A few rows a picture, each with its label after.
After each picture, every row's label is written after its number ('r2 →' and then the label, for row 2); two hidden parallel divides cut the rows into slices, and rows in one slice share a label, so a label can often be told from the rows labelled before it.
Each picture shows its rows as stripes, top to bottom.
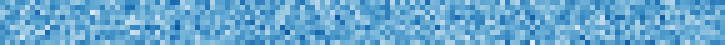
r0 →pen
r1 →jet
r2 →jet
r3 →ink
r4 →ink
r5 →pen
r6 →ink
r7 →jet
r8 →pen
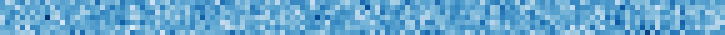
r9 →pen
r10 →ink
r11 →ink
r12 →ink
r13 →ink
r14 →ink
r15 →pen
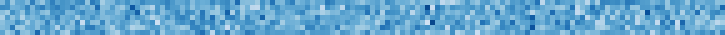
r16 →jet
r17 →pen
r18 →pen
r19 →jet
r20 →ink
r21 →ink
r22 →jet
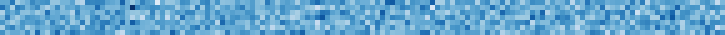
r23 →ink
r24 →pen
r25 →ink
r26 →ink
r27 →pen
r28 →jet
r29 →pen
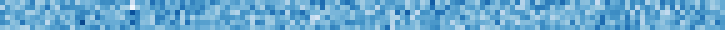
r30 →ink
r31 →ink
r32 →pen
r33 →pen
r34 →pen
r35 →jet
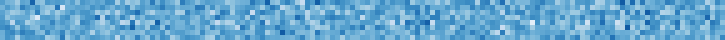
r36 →ink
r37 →jet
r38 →pen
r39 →jet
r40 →pen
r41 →pen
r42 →jet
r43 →jet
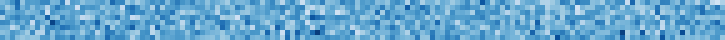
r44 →ink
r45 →pen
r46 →pen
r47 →ink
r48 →pen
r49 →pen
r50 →ink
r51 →ink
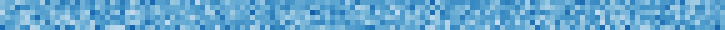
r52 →ink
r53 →jet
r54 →ink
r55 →jet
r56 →ink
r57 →pen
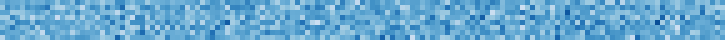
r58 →jet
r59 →ink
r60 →jet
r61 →ink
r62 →pen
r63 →ink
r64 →jet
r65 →jet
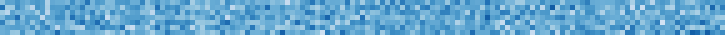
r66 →jet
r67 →pen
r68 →jet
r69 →jet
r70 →pen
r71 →ink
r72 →pen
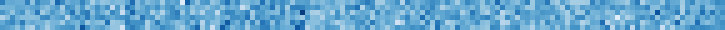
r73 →pen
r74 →jet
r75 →pen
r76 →jet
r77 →pen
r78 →pen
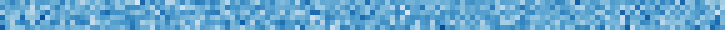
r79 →ink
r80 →pen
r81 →ink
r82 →pen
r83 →pen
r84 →pen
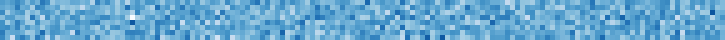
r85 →jet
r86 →jet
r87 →jet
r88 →ink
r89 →pen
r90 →jet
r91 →pen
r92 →pen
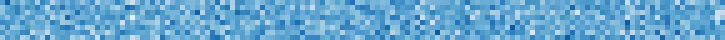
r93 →ink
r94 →pen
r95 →jet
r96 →ink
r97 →pen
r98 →jet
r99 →pen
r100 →ink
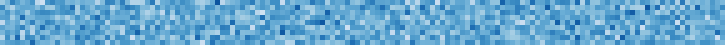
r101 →ink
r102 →pen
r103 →jet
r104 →jet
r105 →ink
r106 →pen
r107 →pen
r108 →ink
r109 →jet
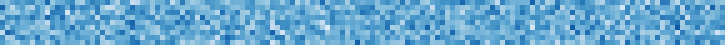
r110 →ink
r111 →pen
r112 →pen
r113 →ink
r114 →pen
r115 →pen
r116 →ink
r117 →pen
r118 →pen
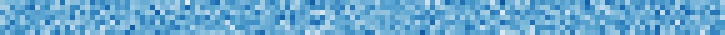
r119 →ink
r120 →ink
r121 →pen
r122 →jet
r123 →ink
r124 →pen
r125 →pen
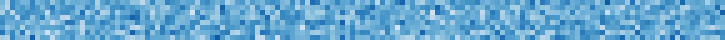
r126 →ink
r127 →jet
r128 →pen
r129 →pen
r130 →jet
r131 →ink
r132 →pen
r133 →ink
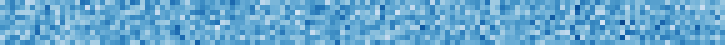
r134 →jet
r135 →ink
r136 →ink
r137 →jet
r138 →ink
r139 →pen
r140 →pen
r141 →ink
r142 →jet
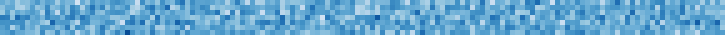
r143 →ink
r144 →ink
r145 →ink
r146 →pen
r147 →pen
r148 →jet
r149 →jet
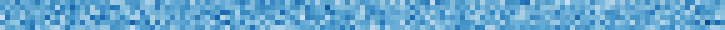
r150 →pen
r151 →jet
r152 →jet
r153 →ink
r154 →pen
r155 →ink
